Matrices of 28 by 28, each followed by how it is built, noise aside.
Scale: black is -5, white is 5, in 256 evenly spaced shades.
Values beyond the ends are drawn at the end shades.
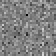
uneven columns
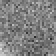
smooth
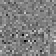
uneven rows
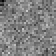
smooth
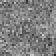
smooth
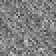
Toeplitz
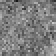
smooth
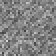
Hankel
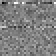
uneven rows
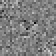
block diagonal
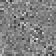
block diagonal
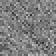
Toeplitz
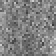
smooth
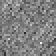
Hankel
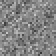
Hankel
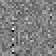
uneven columns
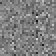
uneven columns
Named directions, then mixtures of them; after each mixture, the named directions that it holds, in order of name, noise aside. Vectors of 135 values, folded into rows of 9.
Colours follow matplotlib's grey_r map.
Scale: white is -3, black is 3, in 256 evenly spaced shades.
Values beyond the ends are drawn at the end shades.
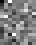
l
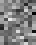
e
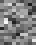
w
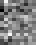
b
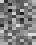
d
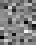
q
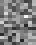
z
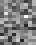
z.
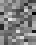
e.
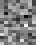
z.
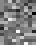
e.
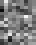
b, z.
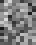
l, w, z.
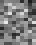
e, q, w.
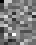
b, d, l.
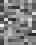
b, d, e.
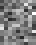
e.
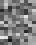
b, q, z.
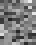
e, z.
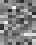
d, e, w.
